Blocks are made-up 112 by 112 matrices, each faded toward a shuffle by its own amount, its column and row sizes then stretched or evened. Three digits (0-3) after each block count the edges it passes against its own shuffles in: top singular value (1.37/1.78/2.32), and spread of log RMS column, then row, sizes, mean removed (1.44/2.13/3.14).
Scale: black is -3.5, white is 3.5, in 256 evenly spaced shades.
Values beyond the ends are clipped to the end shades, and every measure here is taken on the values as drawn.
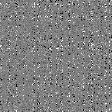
0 3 2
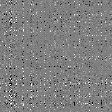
1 3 2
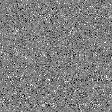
2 0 1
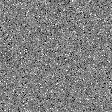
0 0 0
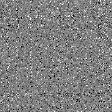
1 2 1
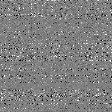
0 2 3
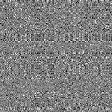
3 0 2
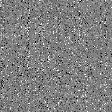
1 2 0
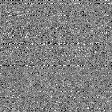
2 0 3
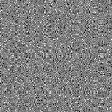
3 1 0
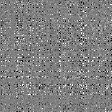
0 3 3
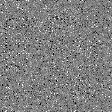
1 1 1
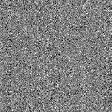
2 1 0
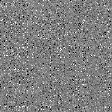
2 2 1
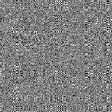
3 2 2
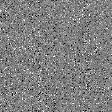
0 2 1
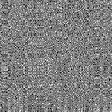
3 0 0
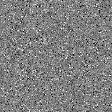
0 1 1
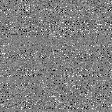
0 1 3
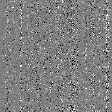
1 3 1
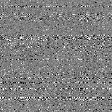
3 1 3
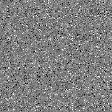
2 1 1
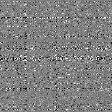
2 2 3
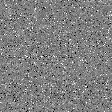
1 0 1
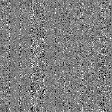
2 3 1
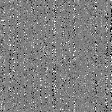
0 3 0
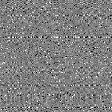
3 0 2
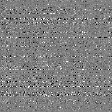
2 2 3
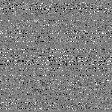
0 0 3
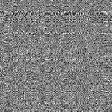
3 0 2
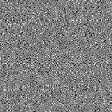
3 0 2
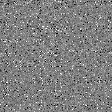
0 1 2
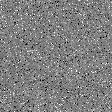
0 0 0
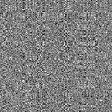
3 2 0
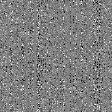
0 3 0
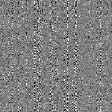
3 3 0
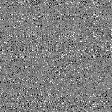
2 0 2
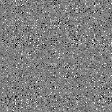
2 2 2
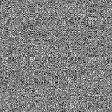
3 1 1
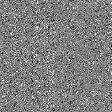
1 2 1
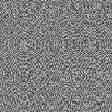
3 0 1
